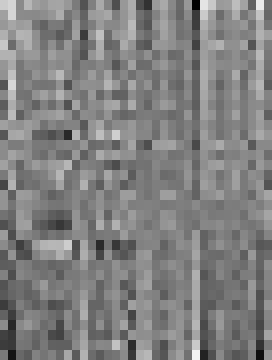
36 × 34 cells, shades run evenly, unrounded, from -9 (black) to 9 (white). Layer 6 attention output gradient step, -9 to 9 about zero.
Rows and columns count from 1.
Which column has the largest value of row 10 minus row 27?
2
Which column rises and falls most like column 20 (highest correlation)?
31
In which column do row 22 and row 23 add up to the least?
8
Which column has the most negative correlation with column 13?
11
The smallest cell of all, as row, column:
1, 25
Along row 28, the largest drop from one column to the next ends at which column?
26
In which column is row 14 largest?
15
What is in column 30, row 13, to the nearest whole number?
0
